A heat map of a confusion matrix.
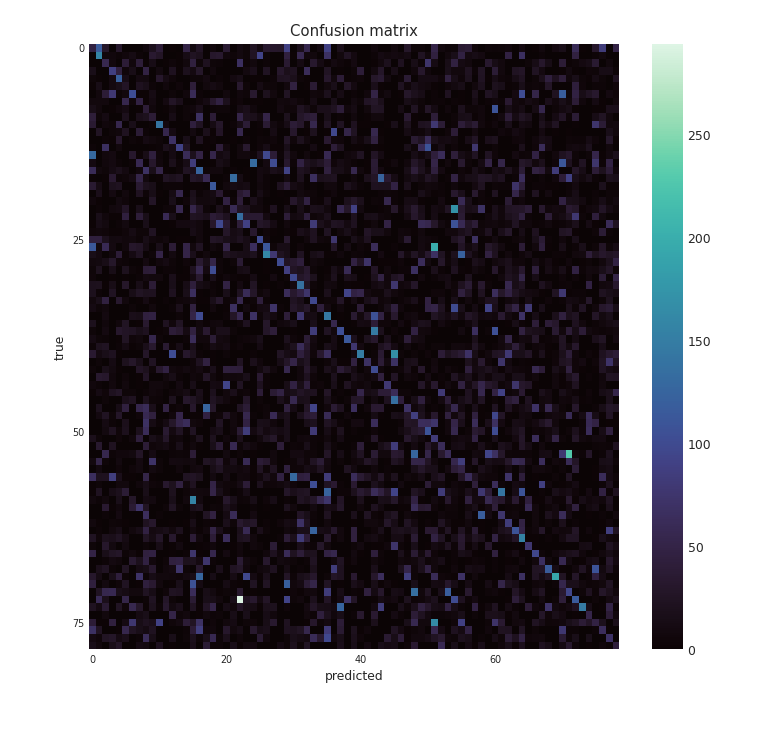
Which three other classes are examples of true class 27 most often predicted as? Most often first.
26, 55, 51
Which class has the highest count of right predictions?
69
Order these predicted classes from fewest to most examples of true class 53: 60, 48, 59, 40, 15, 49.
49, 40, 15, 60, 59, 48
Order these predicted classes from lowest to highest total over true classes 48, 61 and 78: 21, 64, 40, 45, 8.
40, 64, 45, 21, 8
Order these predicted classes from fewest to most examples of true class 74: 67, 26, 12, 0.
0, 26, 67, 12
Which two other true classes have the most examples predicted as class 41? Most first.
28, 71
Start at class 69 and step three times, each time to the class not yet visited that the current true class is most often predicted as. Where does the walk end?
18
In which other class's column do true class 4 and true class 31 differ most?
45
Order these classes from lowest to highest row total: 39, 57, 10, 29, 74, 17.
74, 39, 57, 29, 10, 17
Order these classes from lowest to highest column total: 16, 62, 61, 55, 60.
61, 62, 16, 55, 60
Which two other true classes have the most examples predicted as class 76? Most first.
0, 56
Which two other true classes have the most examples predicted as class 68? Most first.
73, 47
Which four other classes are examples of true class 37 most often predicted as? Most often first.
42, 60, 33, 57
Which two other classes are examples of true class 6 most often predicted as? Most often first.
70, 64
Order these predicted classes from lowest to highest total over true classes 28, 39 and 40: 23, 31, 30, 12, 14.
23, 14, 30, 12, 31
